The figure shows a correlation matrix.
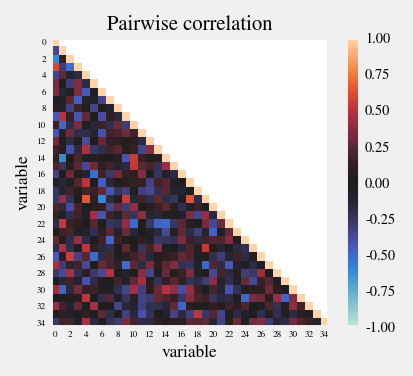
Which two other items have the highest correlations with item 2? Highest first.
26, 28
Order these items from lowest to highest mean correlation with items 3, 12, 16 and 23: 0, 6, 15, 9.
9, 15, 0, 6
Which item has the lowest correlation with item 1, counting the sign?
14
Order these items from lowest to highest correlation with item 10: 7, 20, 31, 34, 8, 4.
7, 4, 31, 34, 8, 20
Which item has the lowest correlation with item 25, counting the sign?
29
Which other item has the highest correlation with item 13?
4
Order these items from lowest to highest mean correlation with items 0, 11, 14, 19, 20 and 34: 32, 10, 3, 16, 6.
6, 16, 32, 3, 10
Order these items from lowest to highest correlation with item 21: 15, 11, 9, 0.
15, 0, 9, 11
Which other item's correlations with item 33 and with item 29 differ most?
11
